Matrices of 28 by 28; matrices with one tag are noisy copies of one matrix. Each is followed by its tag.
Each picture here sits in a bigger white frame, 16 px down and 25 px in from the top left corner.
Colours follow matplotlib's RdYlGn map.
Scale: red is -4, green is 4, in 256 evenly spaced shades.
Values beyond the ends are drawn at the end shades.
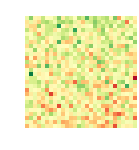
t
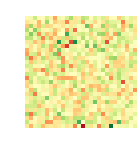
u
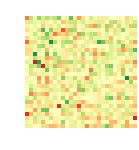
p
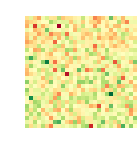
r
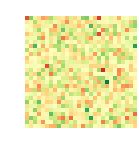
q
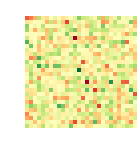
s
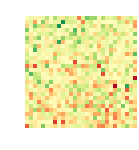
t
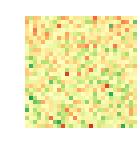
r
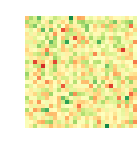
p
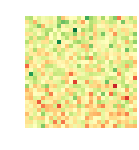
t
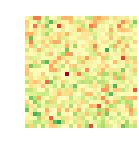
r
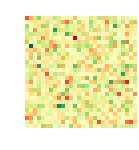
s
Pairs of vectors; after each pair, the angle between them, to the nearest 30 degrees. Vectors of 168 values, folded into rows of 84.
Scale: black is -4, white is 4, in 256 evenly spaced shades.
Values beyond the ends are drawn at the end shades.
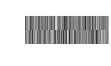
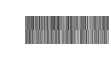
90 degrees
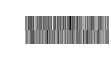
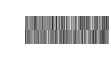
150 degrees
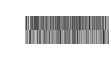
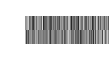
90 degrees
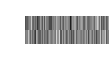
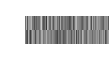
90 degrees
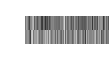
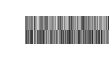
90 degrees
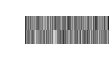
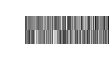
30 degrees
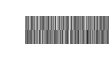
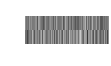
60 degrees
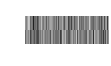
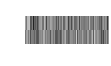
30 degrees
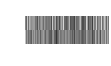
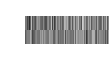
120 degrees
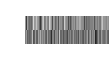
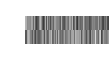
120 degrees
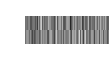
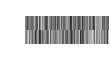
60 degrees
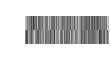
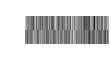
60 degrees
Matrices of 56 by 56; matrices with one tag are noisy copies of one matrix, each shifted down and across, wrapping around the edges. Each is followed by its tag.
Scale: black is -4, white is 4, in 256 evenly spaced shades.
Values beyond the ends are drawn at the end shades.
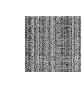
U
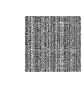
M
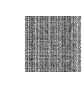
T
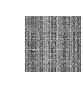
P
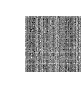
U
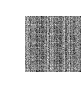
U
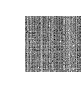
T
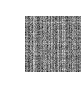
M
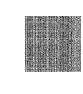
T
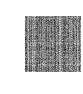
M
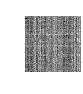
U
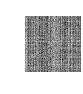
T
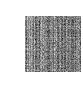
P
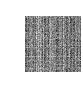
P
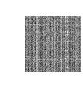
M
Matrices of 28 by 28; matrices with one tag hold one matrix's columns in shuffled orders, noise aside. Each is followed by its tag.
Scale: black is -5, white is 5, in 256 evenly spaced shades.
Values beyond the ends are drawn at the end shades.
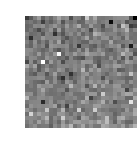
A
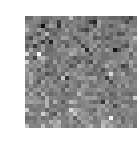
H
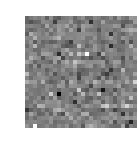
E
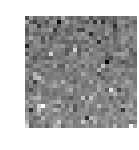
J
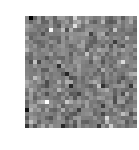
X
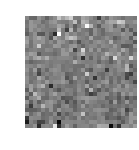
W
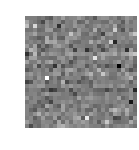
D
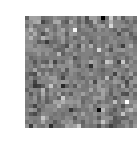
X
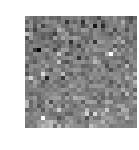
H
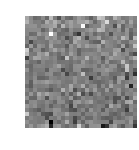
W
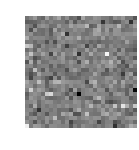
E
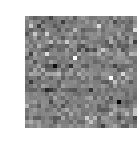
D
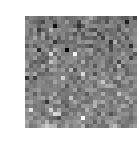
H
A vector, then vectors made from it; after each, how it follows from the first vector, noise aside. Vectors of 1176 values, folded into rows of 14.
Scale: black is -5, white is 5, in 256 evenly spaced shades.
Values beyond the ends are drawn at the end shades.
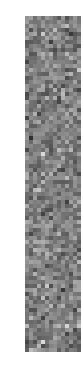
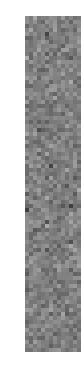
wrapped around, negated, shrunk.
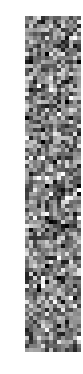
wrapped around, scaled up.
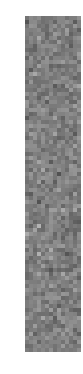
wrapped around, shrunk.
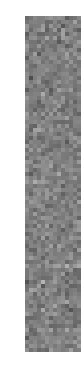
wrapped around, shrunk.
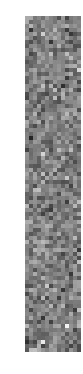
copied.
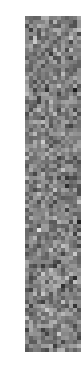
wrapped around, negated.
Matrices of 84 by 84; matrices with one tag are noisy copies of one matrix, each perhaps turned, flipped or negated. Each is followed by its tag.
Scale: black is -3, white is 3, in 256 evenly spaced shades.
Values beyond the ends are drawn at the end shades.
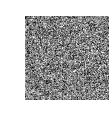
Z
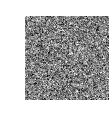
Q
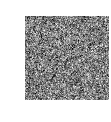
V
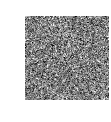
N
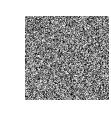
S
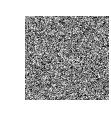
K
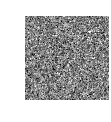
Q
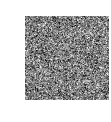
Z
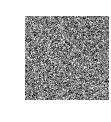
S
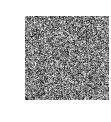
Z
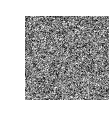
V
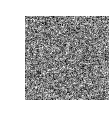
V
